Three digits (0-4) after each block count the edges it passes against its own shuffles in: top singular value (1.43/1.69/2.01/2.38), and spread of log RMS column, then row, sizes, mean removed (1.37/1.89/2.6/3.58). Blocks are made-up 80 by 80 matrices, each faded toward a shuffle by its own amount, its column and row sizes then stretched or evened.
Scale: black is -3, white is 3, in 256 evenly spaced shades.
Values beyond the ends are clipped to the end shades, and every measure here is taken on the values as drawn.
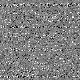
1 0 3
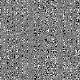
0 4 2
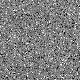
0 0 0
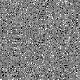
3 1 1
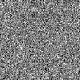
3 1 0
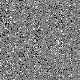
1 2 0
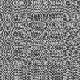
4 0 0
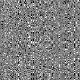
3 3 0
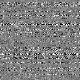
1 1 4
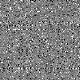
2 1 2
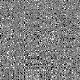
3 2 2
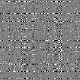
4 3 4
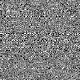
2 0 3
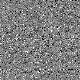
1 1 2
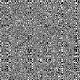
4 3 2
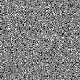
2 1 1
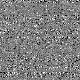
0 0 3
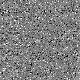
1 0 1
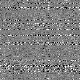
2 1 4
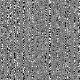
2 4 0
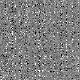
0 3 2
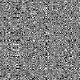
3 3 3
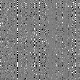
4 4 1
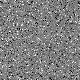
0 0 0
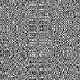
4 2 1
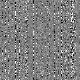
1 4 1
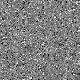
1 1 0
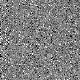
1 2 0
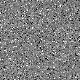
0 1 1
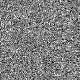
1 0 1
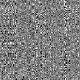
3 3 0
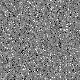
0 1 0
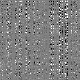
3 4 2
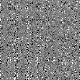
2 3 1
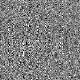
2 3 1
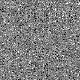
1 1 1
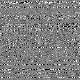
1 1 4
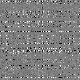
3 2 4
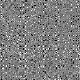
3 3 2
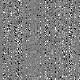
0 4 1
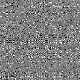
3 0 3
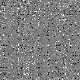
1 2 2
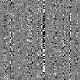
4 4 0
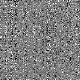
1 3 2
